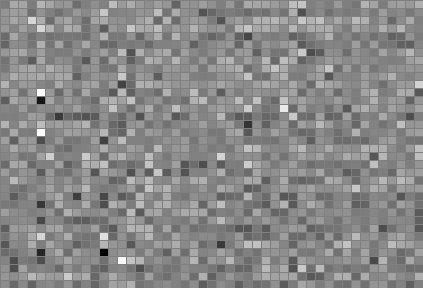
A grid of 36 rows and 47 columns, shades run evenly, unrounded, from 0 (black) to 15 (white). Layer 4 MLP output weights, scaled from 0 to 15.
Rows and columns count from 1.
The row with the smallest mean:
15
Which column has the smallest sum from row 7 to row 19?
35
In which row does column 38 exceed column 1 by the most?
31
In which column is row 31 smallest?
25
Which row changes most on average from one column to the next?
12
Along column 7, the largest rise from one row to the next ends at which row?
16
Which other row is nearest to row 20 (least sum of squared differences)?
24
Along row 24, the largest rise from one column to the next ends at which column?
17
